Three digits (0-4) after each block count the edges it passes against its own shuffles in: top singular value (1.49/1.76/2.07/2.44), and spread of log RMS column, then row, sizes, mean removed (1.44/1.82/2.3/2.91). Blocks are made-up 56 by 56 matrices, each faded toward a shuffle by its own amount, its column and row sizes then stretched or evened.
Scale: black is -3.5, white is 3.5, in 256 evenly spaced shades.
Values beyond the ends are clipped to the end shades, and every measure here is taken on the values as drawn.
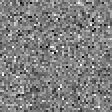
0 0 1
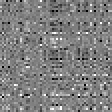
4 3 3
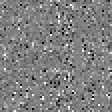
0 3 0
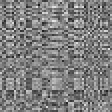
4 2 3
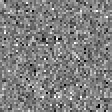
0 2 1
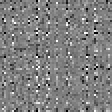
3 4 2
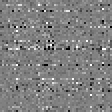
0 2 4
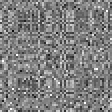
4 1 0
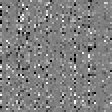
3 4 0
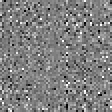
3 2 1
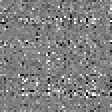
2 3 3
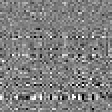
4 1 4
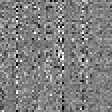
3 4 2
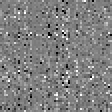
0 3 1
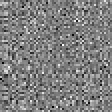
4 2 0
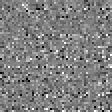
1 2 3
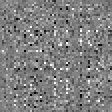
2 3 2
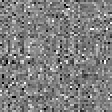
3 1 0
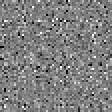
2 1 1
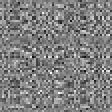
4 0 3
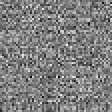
3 0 2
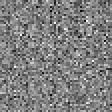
2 1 0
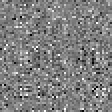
2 2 2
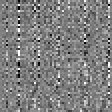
4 4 0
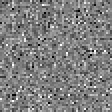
1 0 1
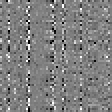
4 4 1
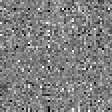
1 2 2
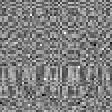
4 0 1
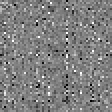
0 3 1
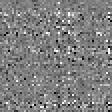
1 2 3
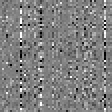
4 4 0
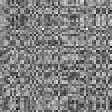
4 3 0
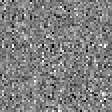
1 2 1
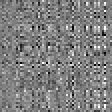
4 4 2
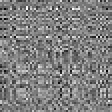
4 2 4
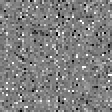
2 1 0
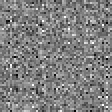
2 2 2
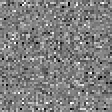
1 0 3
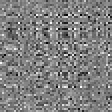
4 2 3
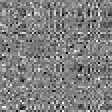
4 2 2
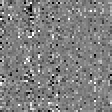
0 4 1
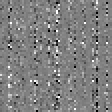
0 4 0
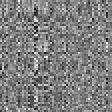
4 4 0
